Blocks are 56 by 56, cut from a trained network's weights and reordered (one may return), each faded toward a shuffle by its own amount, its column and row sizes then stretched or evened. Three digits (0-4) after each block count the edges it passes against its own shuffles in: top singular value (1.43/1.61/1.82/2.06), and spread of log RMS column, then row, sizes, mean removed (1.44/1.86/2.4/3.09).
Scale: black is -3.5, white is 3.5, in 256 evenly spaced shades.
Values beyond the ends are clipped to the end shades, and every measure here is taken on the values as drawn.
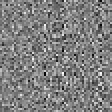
4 3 0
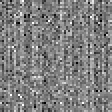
3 0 1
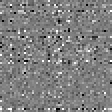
1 2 3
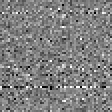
2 2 2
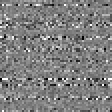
1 0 4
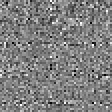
2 1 2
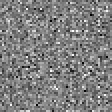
0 1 2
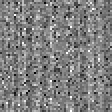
2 1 0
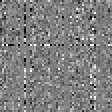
3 4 1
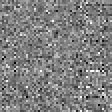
1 2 1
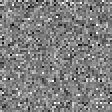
0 0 2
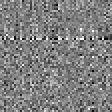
4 2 2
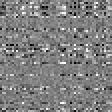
4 2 4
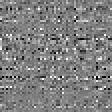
2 2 4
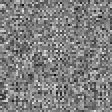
2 0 1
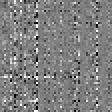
1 4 1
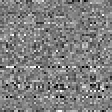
3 1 3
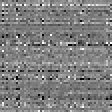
4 2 4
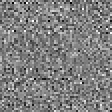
3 1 2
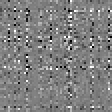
1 4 3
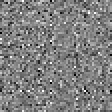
0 2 1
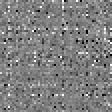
0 2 2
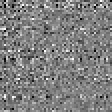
3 2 3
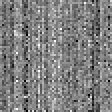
4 3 0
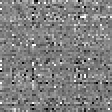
1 2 3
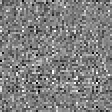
2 1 2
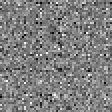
0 2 2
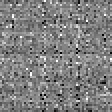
1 2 0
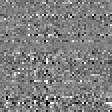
1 1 4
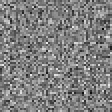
3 0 1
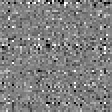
2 2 3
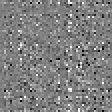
0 3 2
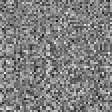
3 0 0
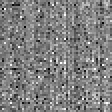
2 1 2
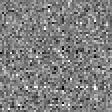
0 1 1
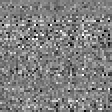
0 1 4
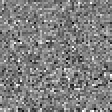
0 0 2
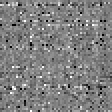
0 1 3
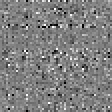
0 3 3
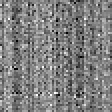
4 1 1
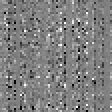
1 4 1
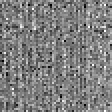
3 0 1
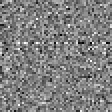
2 0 1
